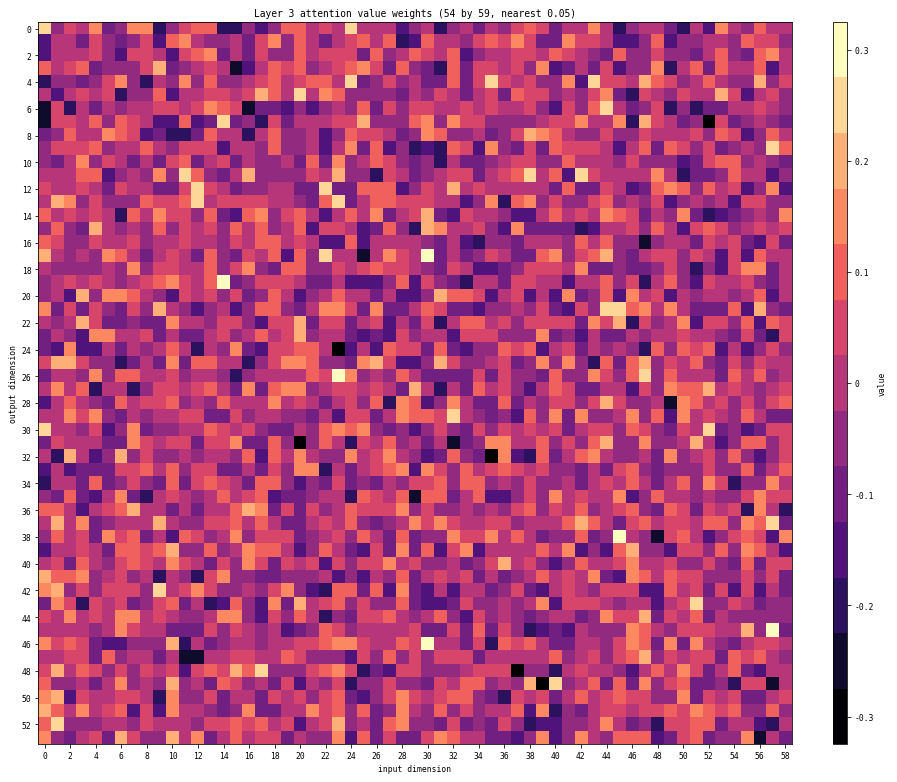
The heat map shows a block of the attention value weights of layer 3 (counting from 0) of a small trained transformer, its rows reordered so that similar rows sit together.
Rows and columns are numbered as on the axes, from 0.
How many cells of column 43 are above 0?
20
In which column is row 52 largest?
1
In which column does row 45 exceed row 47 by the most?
57
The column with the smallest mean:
29
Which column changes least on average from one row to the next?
8
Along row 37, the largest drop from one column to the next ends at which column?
58
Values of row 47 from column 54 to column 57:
0.1 0.05 0.1 0
